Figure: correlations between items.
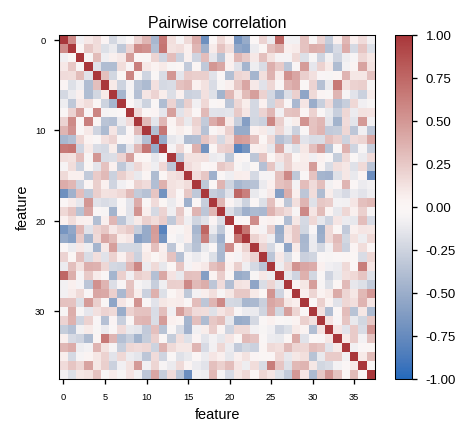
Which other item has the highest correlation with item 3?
9
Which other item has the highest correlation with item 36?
25
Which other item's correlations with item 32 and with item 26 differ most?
0
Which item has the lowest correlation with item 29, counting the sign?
6
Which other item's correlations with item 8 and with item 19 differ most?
2
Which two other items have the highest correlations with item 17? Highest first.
21, 22
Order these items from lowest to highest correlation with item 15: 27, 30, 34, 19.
19, 34, 30, 27
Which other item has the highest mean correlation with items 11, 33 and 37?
28
